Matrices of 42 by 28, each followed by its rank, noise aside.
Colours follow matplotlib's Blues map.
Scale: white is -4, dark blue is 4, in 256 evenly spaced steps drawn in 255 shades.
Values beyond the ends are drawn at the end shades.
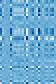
one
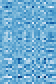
two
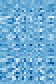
three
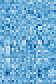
four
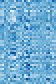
three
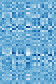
two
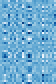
two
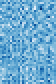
four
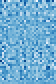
four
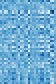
two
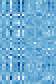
one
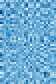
three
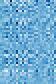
two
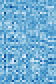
five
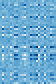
one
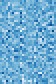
five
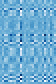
one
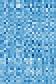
four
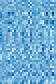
three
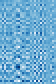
two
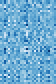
three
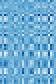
one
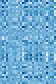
two
